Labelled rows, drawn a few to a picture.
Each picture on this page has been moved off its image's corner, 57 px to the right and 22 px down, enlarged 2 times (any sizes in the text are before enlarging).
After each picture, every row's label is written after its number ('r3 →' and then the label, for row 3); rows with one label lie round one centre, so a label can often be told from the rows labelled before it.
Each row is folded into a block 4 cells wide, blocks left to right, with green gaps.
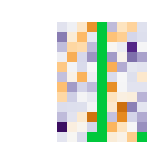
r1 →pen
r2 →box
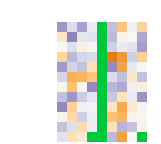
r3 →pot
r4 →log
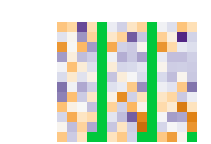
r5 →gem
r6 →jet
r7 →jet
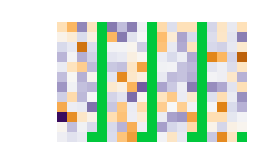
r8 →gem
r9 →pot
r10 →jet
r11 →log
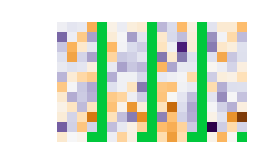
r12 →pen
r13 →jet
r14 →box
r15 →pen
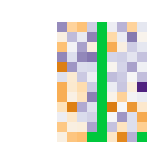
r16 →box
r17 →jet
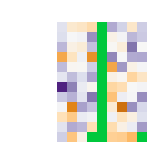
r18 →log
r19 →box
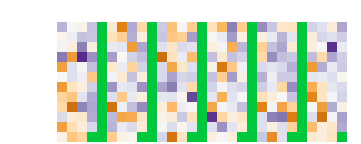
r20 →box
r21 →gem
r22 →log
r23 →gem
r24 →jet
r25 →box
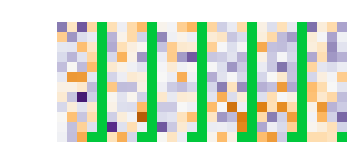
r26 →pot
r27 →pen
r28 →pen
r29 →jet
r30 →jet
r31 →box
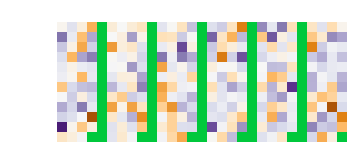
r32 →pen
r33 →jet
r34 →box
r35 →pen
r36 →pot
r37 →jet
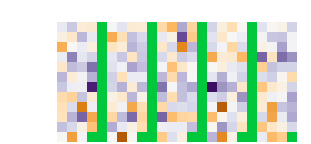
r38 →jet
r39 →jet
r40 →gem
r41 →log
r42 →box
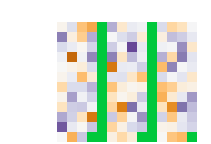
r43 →pen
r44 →box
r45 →box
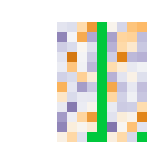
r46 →pen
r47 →pen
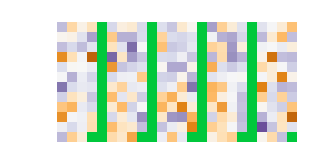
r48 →log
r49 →box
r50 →jet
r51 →box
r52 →pen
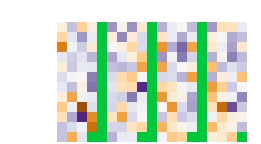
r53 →jet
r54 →pot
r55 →box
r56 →box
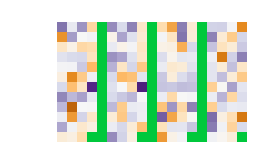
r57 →pot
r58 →pot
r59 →gem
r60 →pen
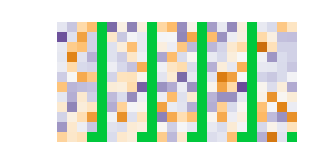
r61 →pen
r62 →pot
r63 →gem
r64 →pot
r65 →jet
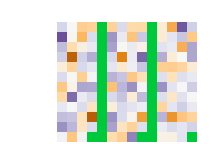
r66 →pen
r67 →pen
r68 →gem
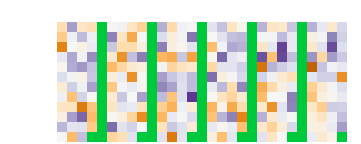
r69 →jet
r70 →pen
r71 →log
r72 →jet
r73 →box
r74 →box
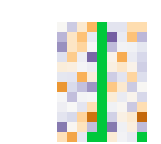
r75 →pen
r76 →pen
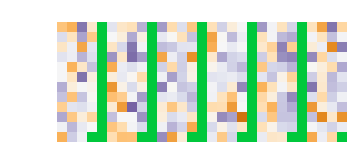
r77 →gem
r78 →box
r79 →log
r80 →jet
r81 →box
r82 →gem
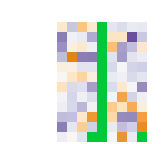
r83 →pen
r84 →jet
